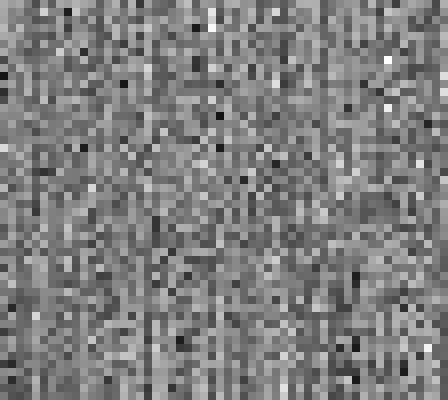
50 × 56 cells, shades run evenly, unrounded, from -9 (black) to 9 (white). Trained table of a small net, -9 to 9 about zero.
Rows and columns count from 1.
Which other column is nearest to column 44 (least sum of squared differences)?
7
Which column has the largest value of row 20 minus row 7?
36
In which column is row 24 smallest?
35
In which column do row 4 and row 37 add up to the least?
53
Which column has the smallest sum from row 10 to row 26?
5
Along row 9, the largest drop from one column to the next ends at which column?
32
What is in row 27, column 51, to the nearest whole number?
1
